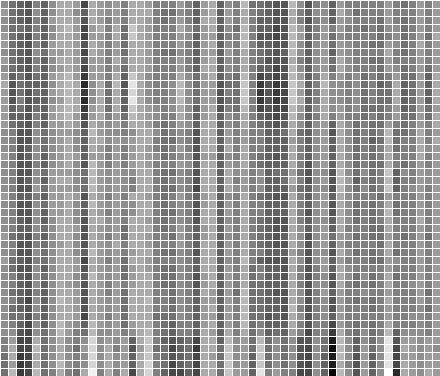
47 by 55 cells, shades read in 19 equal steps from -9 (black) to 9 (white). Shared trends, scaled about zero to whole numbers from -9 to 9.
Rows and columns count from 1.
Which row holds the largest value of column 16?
47
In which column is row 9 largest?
37
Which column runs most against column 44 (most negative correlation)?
31
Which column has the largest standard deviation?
33
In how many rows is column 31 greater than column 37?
12
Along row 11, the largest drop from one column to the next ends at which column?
11
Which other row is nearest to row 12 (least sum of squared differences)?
13
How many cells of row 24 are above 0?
30
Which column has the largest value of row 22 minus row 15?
49
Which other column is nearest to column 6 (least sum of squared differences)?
28
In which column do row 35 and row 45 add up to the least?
42
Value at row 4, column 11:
-4
